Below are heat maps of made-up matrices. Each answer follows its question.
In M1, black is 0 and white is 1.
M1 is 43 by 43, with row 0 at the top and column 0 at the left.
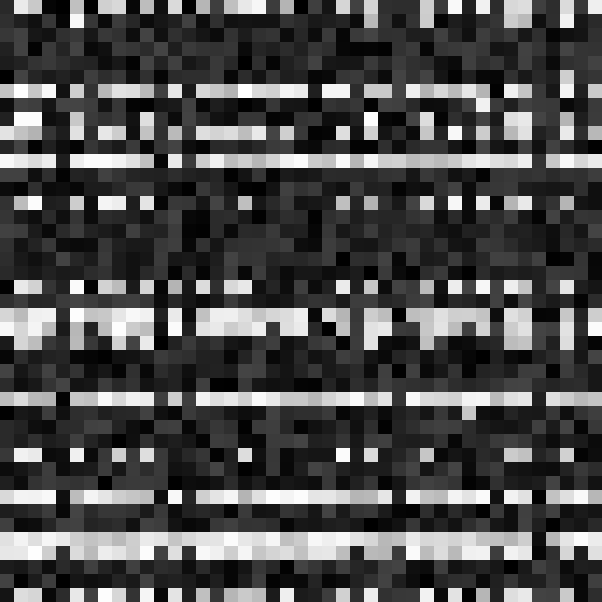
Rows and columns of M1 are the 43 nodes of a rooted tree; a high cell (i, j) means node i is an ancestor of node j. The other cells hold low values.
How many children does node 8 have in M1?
3
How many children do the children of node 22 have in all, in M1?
3
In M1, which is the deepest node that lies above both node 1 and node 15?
9
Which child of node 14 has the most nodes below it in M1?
32
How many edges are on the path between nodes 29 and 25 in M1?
5
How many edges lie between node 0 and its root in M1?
9
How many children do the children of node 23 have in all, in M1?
2
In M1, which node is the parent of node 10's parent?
24
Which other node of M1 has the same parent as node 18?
20
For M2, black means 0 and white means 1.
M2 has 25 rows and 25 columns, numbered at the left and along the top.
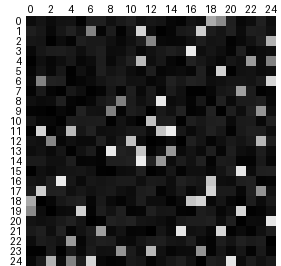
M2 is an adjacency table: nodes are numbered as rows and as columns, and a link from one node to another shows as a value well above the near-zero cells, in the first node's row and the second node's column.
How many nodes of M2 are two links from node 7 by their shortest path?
2
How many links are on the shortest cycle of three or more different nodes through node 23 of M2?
7
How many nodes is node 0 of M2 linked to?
2
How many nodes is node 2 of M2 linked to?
2
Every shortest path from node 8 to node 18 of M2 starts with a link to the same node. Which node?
node 9
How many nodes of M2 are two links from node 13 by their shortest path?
3
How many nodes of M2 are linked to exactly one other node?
7
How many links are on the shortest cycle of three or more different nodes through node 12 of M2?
7
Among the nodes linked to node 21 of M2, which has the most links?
node 19
